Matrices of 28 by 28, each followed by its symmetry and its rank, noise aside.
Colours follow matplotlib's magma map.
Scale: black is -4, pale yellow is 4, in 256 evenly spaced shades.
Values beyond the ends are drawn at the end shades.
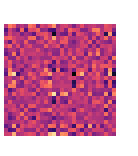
antisymmetric, rank four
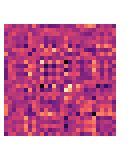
symmetric, rank four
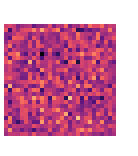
no symmetry, rank four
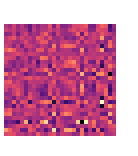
antisymmetric, rank four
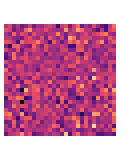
no symmetry, rank eight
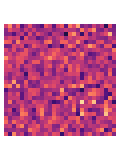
no symmetry, rank six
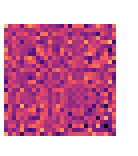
symmetric, rank four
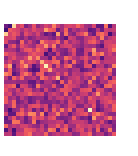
symmetric, rank eight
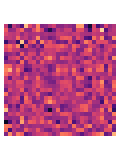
no symmetry, rank four
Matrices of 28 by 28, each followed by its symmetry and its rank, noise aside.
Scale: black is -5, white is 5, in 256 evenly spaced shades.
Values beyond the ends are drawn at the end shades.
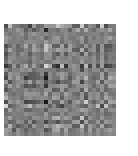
no symmetry, rank three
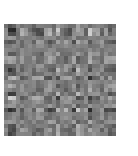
no symmetry, rank two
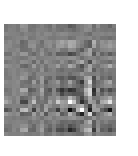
no symmetry, rank two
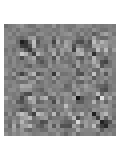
symmetric, rank three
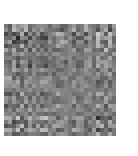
no symmetry, rank three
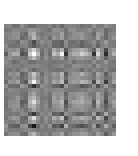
symmetric, rank one
